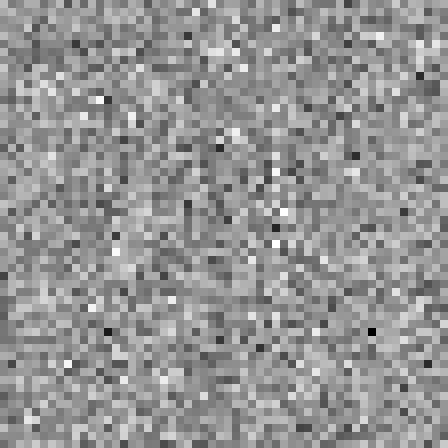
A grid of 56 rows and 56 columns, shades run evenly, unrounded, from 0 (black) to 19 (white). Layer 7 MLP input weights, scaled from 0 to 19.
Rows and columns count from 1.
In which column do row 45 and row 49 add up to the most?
40
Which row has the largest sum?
30
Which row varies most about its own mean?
42
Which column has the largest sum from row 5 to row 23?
35
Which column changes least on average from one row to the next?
43
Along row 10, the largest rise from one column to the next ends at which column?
54
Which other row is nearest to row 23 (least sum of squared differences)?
21
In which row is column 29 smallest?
28
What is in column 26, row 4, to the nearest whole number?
8
